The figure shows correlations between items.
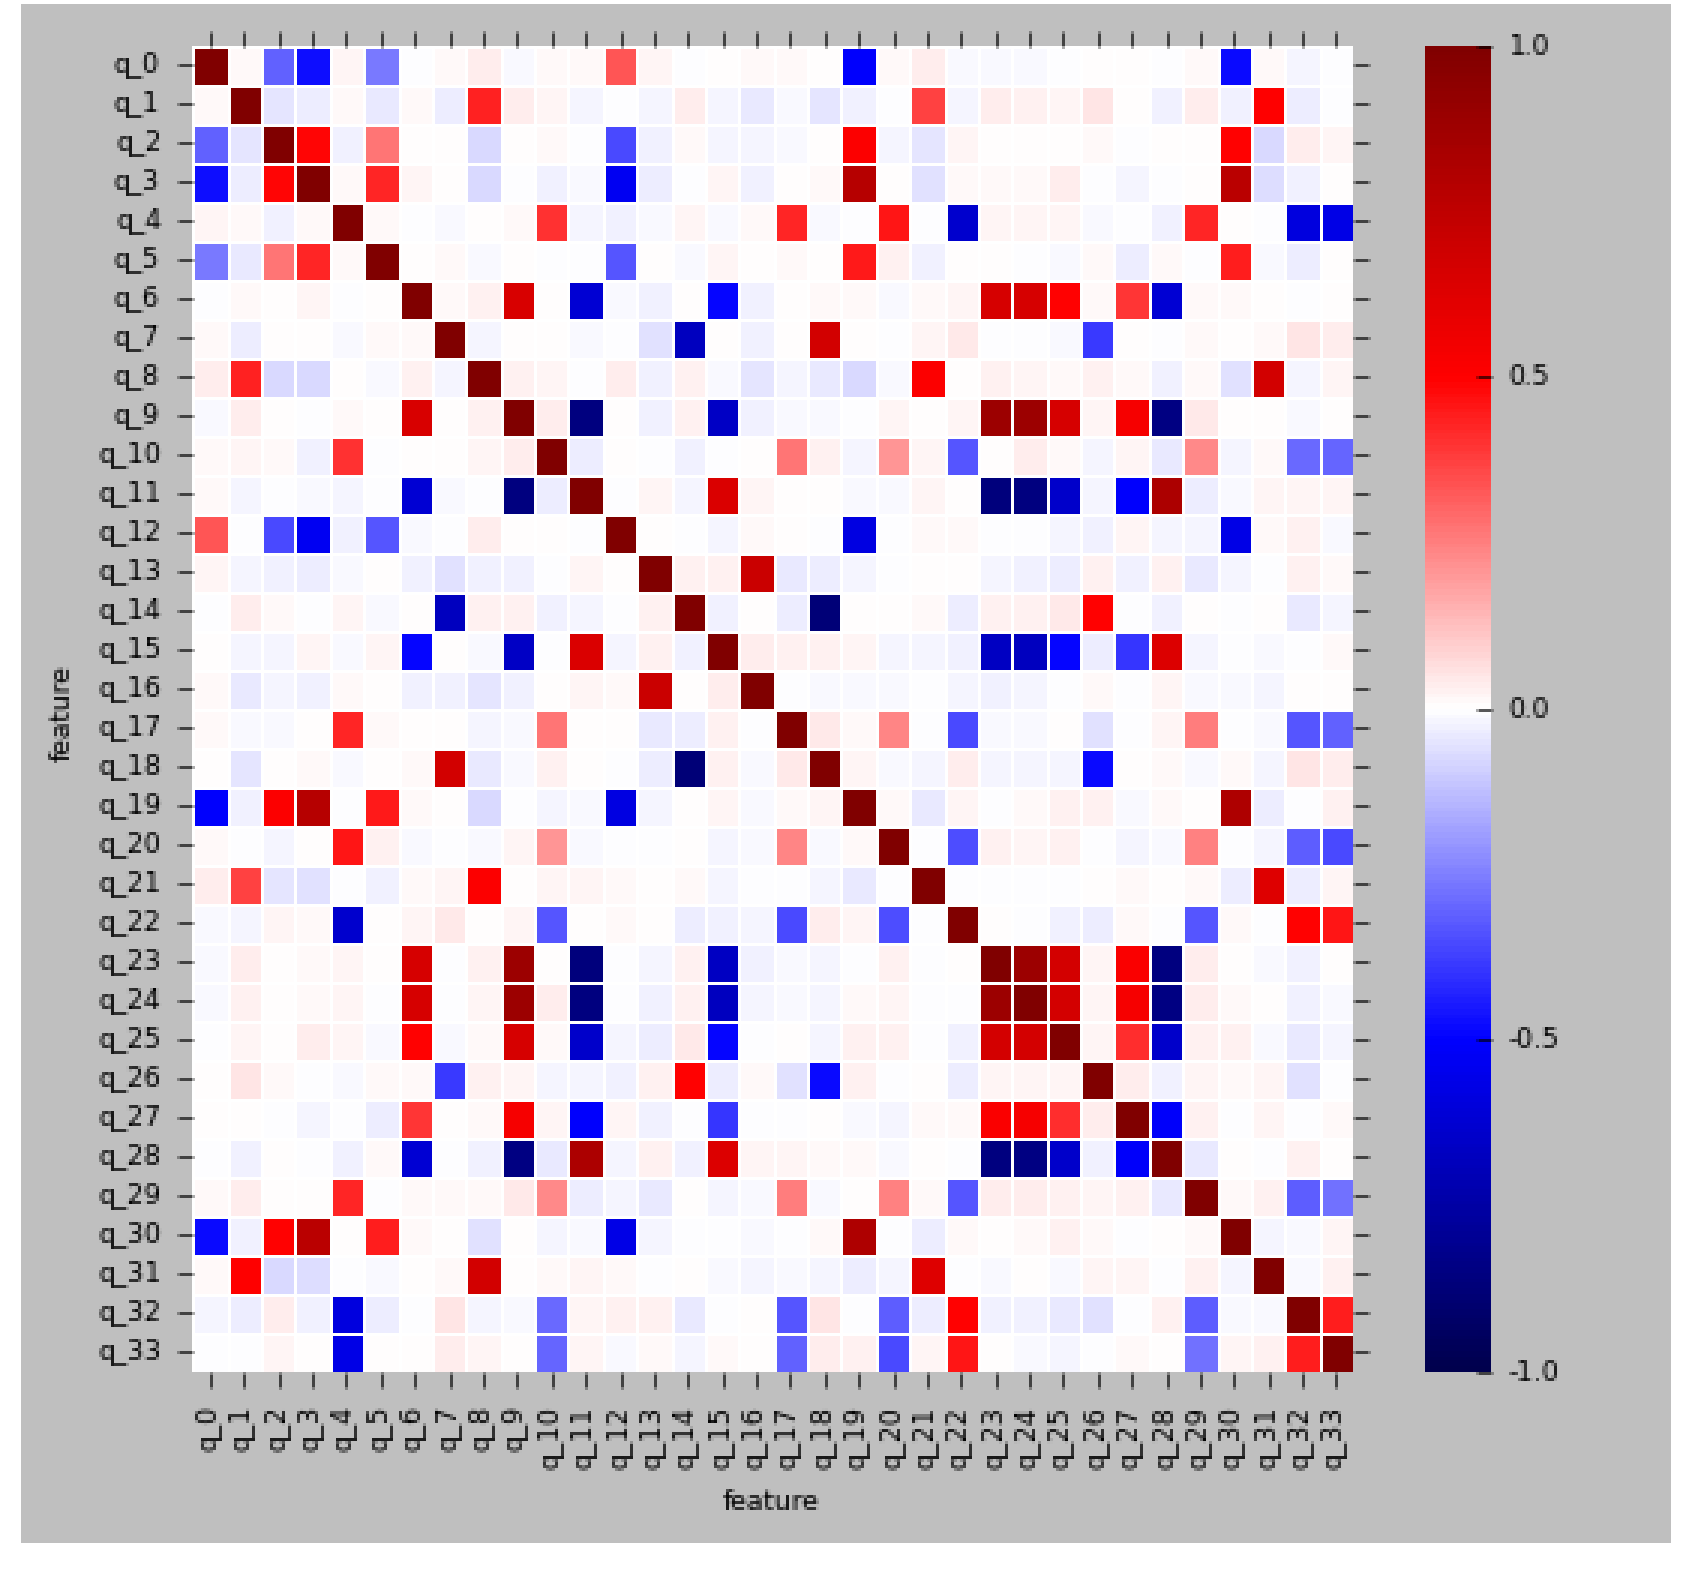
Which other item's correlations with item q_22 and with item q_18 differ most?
q_14
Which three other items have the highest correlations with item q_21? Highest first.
q_31, q_8, q_1
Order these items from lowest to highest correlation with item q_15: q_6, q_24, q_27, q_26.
q_24, q_6, q_27, q_26
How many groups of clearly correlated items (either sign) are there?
6
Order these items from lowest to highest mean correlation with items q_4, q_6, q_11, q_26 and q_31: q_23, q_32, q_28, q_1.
q_32, q_23, q_28, q_1
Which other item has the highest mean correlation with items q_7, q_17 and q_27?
q_18
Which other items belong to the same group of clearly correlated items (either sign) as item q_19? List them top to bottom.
q_0, q_2, q_3, q_5, q_12, q_30
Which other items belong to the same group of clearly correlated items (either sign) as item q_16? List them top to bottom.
q_13
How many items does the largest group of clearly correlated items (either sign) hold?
9
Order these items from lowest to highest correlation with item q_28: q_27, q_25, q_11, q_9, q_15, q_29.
q_9, q_25, q_27, q_29, q_15, q_11
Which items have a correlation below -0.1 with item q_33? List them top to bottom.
q_4, q_10, q_17, q_20, q_29
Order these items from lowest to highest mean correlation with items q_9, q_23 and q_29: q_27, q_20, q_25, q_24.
q_20, q_27, q_25, q_24
